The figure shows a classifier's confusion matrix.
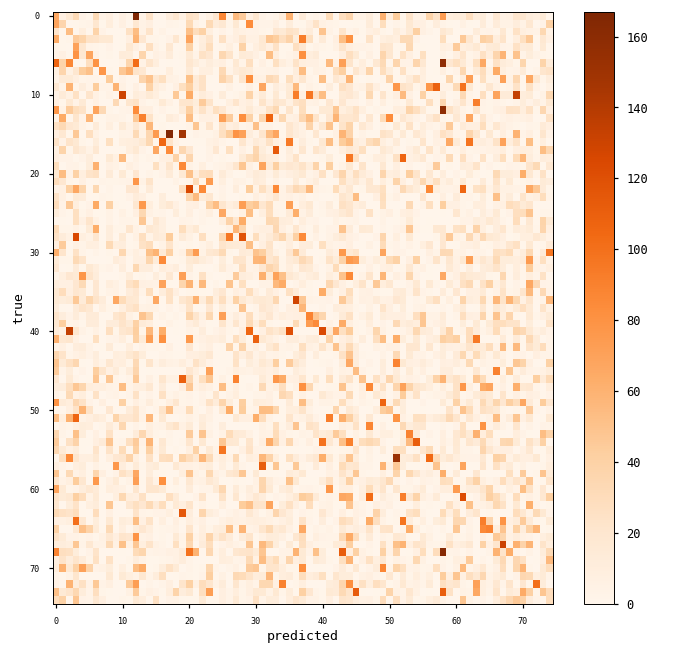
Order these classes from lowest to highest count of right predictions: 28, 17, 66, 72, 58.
66, 58, 17, 72, 28
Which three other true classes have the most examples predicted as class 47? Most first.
61, 52, 64
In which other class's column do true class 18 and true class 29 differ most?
52
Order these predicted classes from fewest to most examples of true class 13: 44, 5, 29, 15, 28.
15, 44, 29, 5, 28
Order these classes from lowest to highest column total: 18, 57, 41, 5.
18, 57, 5, 41
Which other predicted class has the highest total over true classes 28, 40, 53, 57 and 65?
3
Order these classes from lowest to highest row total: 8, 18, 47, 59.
18, 59, 8, 47
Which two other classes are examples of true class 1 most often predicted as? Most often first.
29, 0
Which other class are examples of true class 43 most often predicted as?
44
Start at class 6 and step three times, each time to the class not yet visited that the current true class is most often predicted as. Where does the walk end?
0
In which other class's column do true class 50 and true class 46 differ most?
19
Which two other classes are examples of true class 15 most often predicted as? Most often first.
17, 19
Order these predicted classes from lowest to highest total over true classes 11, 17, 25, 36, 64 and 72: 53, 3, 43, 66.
53, 66, 43, 3
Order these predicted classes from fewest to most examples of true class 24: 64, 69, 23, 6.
64, 69, 23, 6
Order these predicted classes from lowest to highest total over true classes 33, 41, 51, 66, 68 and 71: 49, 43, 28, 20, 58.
28, 49, 20, 43, 58
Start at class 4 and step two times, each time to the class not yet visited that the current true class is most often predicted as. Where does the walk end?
37
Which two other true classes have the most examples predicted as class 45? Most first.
73, 31
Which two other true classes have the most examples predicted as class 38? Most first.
10, 39
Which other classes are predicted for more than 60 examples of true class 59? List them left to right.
6, 12, 16
